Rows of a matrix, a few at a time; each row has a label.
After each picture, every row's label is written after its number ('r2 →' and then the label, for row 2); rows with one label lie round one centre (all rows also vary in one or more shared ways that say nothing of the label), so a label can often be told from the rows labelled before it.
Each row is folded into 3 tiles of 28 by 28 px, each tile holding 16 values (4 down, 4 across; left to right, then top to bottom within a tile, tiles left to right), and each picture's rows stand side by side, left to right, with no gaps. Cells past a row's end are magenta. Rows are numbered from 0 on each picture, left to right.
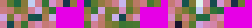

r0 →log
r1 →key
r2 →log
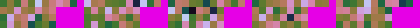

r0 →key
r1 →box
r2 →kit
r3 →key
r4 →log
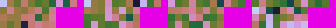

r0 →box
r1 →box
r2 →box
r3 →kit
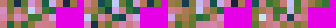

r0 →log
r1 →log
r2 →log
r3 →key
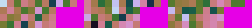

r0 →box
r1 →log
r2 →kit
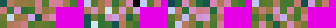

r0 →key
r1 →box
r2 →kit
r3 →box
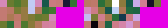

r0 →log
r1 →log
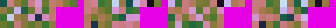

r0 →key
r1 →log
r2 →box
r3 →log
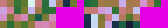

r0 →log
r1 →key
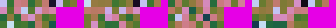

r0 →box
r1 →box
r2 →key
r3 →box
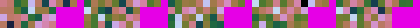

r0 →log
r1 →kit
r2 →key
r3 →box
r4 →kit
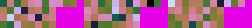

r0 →key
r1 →log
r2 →box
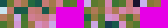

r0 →kit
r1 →box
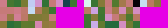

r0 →log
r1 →box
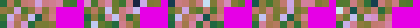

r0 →key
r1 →box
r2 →key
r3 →key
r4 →kit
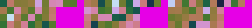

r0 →key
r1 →log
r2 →box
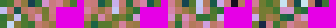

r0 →kit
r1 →log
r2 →log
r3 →log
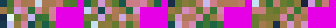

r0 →key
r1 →kit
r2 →key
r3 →box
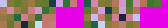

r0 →box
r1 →key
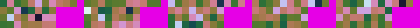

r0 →key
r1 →kit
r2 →box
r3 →log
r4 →log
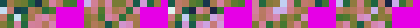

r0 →kit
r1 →box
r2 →kit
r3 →log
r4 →box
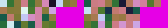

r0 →box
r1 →kit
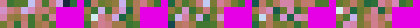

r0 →log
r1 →key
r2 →key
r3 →key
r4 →kit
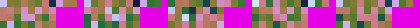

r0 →box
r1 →box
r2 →kit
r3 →box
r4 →box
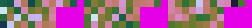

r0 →kit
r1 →key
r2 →log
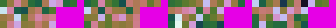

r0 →kit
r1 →kit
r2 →key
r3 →box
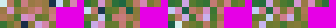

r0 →box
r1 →kit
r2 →kit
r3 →kit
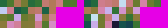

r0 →kit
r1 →key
